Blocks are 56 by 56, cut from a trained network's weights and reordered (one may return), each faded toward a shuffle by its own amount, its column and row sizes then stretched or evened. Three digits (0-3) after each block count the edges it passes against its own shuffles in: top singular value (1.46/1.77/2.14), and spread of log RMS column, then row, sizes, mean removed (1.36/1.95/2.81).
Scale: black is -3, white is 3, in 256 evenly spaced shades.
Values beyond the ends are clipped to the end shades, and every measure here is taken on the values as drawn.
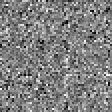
0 2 1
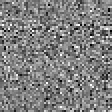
2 1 1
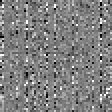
1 3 1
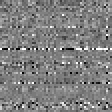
2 1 3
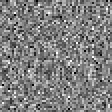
2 0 0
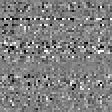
1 1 3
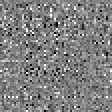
0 2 2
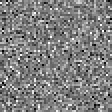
0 0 0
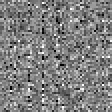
1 2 0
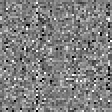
0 2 1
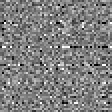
2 1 2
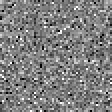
0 0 0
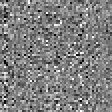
2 2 0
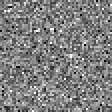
1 0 0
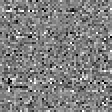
0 1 2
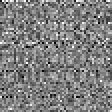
2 0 2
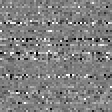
0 0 3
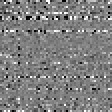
1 1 3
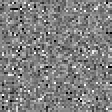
0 1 1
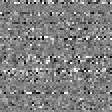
0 0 3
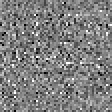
1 1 2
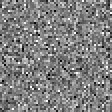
1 0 0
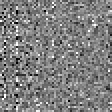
2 2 0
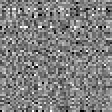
3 0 2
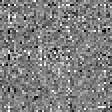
0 1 2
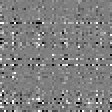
2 2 3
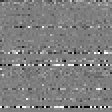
2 0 3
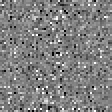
0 1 2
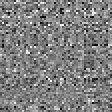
2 1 2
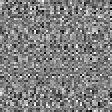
3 1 2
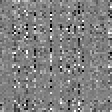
0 3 2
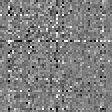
1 2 2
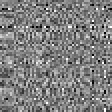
3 1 2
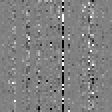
3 3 0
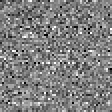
1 0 2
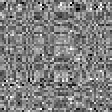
3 0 2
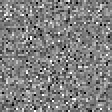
0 1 0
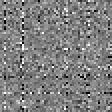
1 2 2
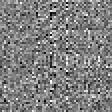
2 2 0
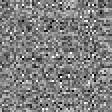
2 1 1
